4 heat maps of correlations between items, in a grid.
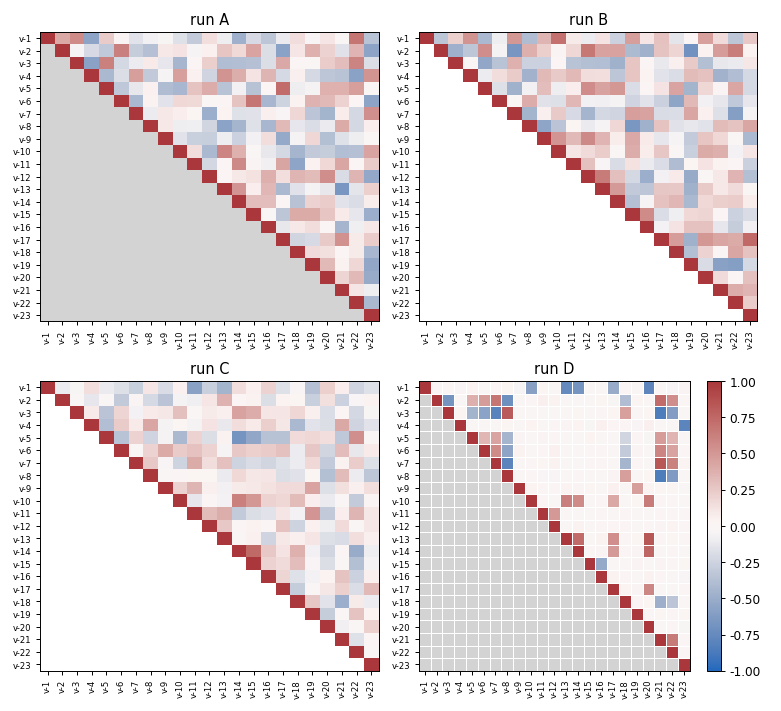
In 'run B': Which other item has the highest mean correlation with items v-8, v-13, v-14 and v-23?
v-17
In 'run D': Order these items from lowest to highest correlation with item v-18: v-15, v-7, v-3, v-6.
v-7, v-6, v-15, v-3
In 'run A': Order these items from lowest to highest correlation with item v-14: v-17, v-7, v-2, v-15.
v-7, v-17, v-2, v-15
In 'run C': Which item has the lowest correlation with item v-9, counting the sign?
v-2
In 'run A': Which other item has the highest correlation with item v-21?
v-17
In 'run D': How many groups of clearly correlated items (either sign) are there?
6
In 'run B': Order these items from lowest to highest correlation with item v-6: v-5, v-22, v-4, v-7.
v-22, v-5, v-7, v-4
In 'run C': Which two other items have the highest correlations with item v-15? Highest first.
v-14, v-10
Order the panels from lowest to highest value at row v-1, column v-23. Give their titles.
run A, run C, run D, run B
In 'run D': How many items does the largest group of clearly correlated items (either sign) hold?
9
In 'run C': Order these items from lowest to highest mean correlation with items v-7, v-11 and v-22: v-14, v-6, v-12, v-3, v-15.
v-14, v-15, v-3, v-6, v-12
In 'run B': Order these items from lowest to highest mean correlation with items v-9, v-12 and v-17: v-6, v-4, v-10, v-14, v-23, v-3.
v-3, v-6, v-23, v-4, v-14, v-10
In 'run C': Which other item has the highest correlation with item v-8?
v-4
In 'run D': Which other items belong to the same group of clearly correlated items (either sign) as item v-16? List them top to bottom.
v-15
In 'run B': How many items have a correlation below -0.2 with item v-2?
7
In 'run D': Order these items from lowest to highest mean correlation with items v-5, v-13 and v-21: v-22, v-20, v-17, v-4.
v-4, v-17, v-20, v-22
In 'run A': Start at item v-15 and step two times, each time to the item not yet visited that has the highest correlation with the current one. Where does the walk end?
v-2
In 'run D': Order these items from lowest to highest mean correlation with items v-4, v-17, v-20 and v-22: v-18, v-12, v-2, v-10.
v-18, v-12, v-2, v-10
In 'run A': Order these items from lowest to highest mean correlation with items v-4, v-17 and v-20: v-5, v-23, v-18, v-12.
v-18, v-23, v-12, v-5
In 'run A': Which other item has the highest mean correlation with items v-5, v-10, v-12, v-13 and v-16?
v-14
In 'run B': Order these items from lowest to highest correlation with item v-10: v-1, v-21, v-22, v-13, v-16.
v-22, v-16, v-13, v-21, v-1
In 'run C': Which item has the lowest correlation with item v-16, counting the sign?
v-5
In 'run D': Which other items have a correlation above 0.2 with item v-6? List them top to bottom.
v-2, v-5, v-7, v-21, v-22
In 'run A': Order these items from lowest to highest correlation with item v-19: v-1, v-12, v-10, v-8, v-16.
v-10, v-8, v-1, v-16, v-12
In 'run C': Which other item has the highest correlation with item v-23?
v-17
